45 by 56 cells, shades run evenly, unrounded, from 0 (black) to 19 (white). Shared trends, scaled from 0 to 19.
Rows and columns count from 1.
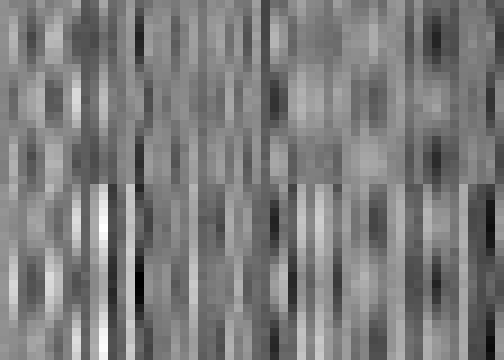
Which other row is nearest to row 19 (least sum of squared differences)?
22
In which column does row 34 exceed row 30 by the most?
31
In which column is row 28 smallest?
55
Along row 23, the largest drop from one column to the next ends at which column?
16
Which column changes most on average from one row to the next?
9
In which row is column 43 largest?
21
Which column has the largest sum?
12
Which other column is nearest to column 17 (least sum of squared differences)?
42
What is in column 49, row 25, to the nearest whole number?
8
